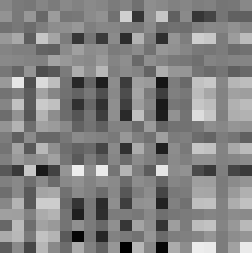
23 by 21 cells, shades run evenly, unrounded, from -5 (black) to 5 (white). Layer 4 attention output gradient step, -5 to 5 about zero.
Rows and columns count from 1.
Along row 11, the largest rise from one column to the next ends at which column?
12
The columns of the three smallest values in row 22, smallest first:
7, 9, 6
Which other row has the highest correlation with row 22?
20
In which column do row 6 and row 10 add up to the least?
14
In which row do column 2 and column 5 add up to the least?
16
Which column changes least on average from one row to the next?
19
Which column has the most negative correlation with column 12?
11
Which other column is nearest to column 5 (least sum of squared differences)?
2
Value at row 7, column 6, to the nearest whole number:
0
